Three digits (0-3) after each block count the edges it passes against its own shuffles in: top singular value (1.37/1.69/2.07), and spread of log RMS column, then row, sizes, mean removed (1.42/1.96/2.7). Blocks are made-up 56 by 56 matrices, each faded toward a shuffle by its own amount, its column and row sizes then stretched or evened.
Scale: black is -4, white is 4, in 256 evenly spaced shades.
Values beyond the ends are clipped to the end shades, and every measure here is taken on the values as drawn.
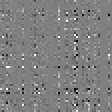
1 3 2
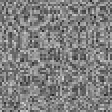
3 0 0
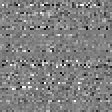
0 0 3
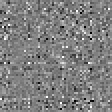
0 2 2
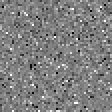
0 0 0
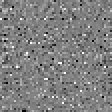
2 0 1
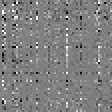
3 3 2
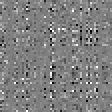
3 3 2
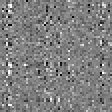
3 2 1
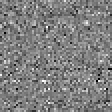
1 1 2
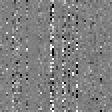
1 3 0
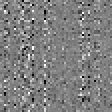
3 3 1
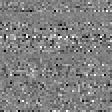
0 0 3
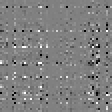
1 3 3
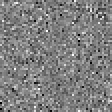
1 1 0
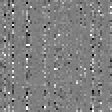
2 3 0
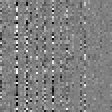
3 3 0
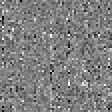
0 2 0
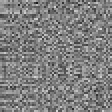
3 0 0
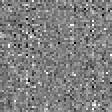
1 2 1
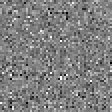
2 1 1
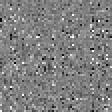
0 2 2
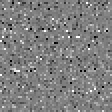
0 0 1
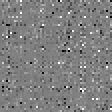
1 2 2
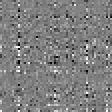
2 3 2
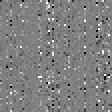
0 3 0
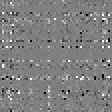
2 2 3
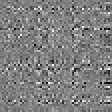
3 2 3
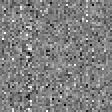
1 2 0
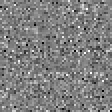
0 0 1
